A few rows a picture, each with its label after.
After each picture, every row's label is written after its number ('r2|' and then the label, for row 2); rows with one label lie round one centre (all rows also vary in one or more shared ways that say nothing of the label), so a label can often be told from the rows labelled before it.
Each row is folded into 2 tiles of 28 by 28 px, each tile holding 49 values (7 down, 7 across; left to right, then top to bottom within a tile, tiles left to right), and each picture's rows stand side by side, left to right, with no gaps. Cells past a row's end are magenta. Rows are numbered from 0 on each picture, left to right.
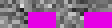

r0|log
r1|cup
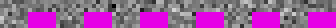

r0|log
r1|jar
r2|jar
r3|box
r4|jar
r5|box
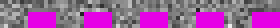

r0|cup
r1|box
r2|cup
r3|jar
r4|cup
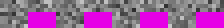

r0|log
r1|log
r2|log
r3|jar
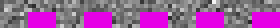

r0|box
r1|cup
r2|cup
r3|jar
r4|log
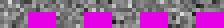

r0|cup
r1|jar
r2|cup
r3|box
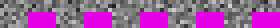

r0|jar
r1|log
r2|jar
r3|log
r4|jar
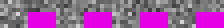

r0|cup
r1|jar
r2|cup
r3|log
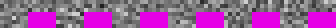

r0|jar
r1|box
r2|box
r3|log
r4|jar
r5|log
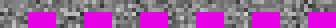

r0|log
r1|box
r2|box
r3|jar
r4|box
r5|box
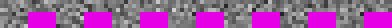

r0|log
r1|box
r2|log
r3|box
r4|jar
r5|box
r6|box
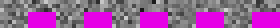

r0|log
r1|jar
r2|jar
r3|log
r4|log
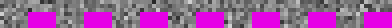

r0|jar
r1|log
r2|jar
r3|jar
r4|cup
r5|cup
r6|box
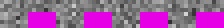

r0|cup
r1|cup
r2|log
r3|cup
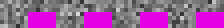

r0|cup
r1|box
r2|box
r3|jar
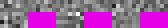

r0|cup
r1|box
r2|jar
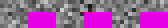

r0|log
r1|box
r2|log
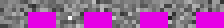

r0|box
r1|jar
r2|log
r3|jar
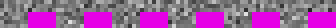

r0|jar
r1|log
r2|jar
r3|cup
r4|box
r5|jar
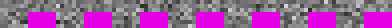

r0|log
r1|cup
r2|box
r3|jar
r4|box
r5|jar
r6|log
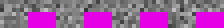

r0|box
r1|jar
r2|jar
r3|box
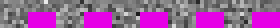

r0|log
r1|box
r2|box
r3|cup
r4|cup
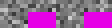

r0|log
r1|jar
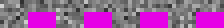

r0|cup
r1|log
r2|box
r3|jar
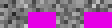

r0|log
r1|log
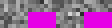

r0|jar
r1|box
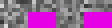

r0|cup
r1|box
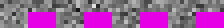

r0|jar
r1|log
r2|log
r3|box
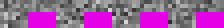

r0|cup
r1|log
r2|log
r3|cup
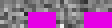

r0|box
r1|cup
